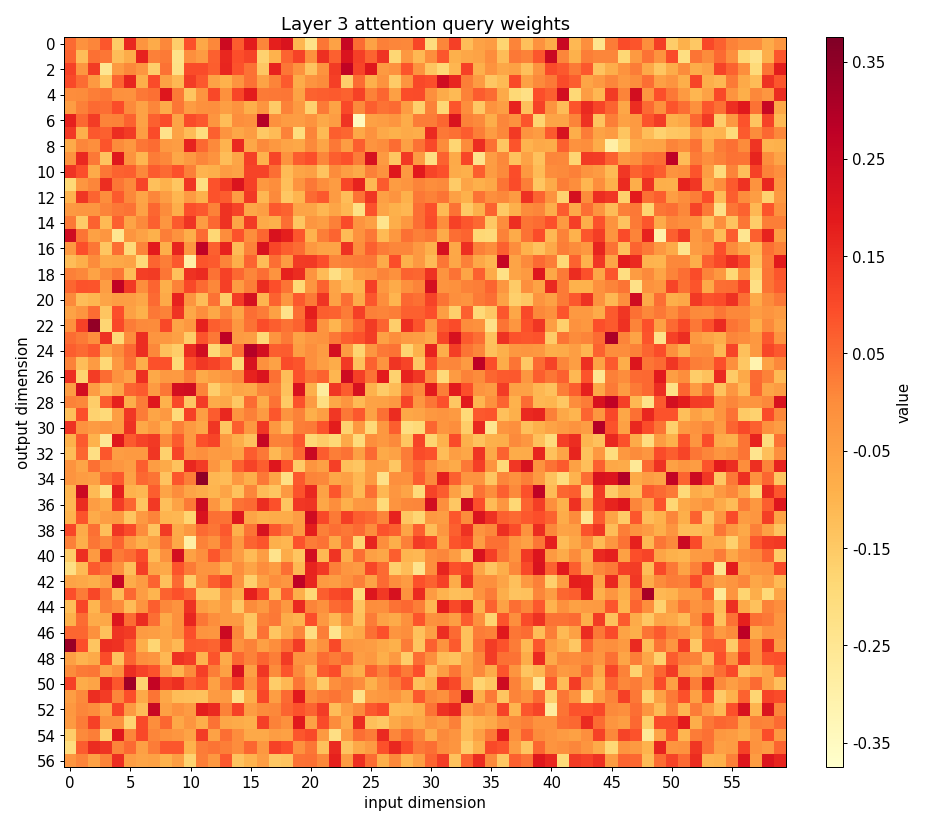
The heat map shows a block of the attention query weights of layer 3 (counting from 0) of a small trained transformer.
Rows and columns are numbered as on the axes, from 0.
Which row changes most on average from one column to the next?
0
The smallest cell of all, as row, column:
6, 24
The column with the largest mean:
4
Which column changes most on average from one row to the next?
16
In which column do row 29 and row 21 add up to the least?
3
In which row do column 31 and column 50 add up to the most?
34
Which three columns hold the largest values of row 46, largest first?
56, 13, 36
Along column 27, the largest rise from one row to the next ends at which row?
10
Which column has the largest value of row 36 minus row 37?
46
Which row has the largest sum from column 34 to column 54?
25
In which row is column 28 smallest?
30
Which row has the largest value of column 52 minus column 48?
28
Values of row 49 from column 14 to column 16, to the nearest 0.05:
0.2 -0.05 0.15
